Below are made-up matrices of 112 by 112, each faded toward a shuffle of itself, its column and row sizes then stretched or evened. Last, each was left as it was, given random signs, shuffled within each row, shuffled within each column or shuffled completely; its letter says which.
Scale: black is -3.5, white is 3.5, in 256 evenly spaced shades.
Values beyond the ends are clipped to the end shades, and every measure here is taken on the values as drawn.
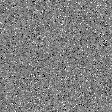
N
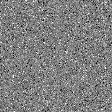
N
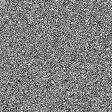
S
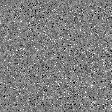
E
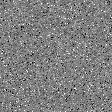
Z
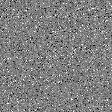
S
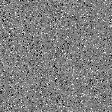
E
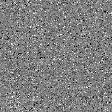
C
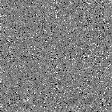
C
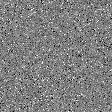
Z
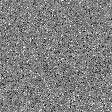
Z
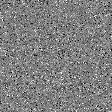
S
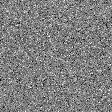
Z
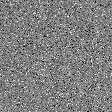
Z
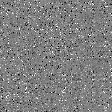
C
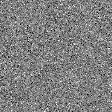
N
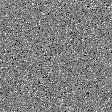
Z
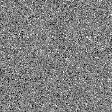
E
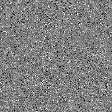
E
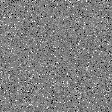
E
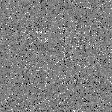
C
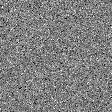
Z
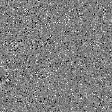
C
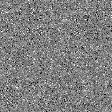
C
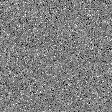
Z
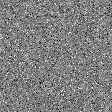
Z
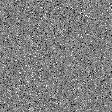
N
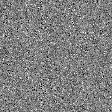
N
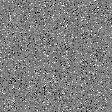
N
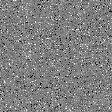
C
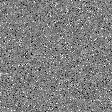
Z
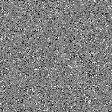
C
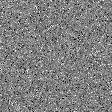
Z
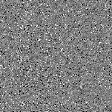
C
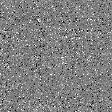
E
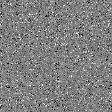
E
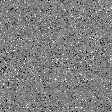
S
